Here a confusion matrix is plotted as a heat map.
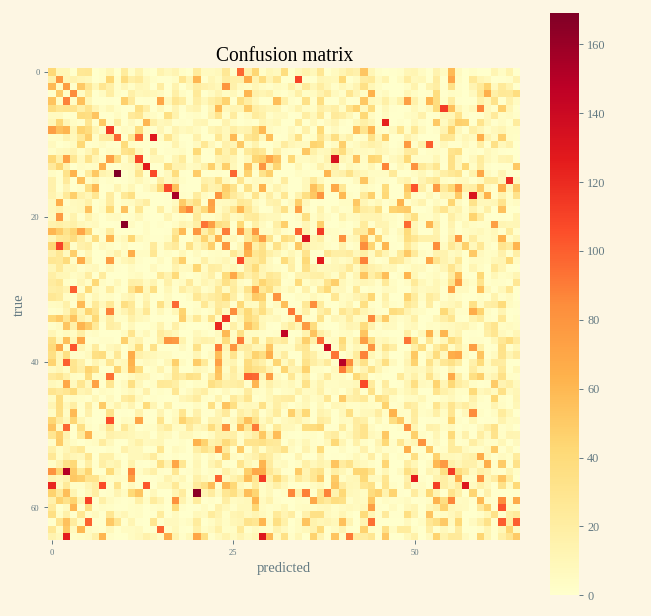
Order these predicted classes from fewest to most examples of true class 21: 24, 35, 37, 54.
54, 35, 24, 37
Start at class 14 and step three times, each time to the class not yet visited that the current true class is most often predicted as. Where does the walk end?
39
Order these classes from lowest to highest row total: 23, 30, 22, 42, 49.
30, 49, 42, 22, 23
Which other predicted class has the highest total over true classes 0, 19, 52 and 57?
26
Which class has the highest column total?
2
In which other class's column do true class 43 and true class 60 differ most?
62
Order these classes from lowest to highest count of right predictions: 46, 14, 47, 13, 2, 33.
46, 47, 2, 33, 14, 13
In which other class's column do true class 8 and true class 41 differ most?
40
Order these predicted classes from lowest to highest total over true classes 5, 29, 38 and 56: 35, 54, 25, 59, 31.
35, 31, 25, 54, 59
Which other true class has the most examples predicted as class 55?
59
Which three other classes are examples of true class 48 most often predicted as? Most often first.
8, 12, 27
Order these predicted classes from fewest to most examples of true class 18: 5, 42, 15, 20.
15, 5, 20, 42
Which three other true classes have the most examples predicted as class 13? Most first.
57, 7, 46
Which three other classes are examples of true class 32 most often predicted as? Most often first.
17, 36, 4
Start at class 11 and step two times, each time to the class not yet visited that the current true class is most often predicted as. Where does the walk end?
23
